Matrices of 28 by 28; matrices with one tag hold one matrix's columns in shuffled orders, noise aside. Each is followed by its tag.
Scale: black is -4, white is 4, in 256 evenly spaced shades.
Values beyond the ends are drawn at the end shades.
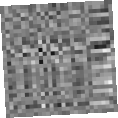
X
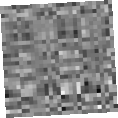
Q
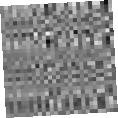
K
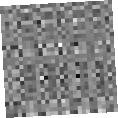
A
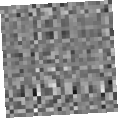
Q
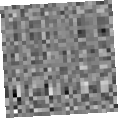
Q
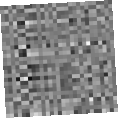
A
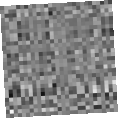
Q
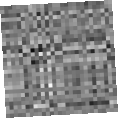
X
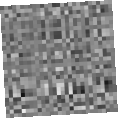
Q
